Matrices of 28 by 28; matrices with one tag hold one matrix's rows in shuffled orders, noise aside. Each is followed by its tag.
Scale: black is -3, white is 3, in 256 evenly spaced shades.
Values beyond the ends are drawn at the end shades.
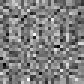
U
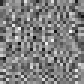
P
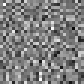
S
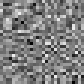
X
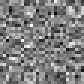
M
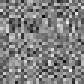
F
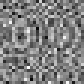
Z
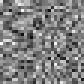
X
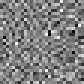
S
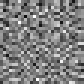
U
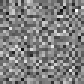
F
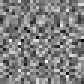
U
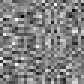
X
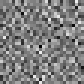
S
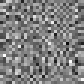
P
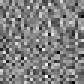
S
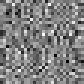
P
